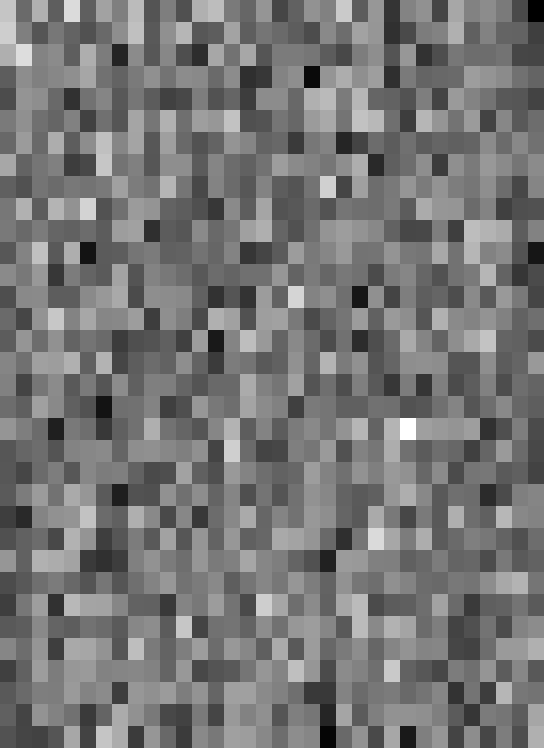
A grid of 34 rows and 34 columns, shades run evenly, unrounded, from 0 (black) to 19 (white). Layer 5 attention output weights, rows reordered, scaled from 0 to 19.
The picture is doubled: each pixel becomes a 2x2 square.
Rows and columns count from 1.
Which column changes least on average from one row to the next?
33
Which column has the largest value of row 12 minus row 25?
22
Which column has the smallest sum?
34
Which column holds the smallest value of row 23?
8
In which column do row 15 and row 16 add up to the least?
10
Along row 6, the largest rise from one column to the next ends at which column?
27
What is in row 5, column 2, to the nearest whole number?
11
